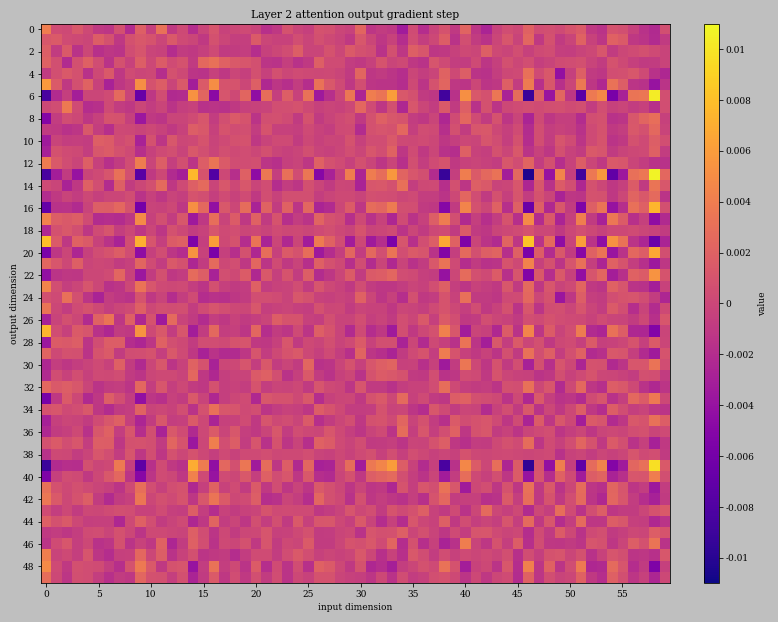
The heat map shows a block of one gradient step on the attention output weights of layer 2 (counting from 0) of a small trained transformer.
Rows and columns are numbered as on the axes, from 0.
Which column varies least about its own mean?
28
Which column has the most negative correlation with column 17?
24
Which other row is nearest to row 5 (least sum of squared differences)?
42
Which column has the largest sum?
40
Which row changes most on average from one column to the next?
13
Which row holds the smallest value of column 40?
19
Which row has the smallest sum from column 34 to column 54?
39
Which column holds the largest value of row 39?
58
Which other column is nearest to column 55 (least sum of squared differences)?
44
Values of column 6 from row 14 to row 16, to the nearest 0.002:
-0.002 0 0.002
